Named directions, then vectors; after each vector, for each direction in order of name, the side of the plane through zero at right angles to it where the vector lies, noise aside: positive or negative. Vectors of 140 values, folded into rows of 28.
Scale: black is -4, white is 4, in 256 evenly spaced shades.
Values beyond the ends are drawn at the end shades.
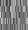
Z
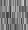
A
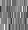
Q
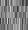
negative, negative, positive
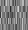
positive, positive, negative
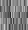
positive, positive, positive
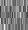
positive, positive, negative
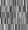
positive, positive, negative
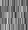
negative, positive, negative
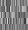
negative, positive, positive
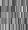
negative, positive, negative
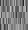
negative, negative, positive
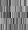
positive, positive, positive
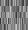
negative, negative, positive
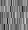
positive, negative, negative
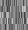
negative, positive, positive
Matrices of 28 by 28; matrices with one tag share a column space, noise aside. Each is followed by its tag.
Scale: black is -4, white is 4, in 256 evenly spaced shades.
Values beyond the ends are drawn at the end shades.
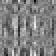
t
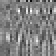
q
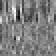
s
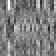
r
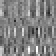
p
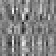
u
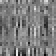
t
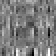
t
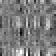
t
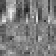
s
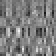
p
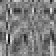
q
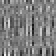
t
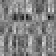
u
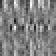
r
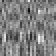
q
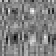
q
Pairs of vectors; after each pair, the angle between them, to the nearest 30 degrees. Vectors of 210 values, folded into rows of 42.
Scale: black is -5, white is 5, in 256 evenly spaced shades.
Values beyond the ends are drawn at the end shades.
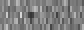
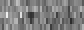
30 degrees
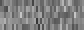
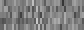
150 degrees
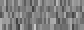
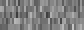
120 degrees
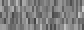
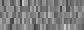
60 degrees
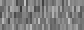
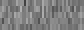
150 degrees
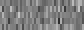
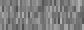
30 degrees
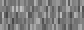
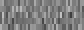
30 degrees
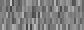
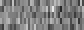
90 degrees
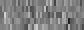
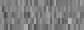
150 degrees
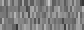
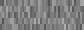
150 degrees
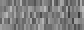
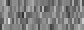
90 degrees
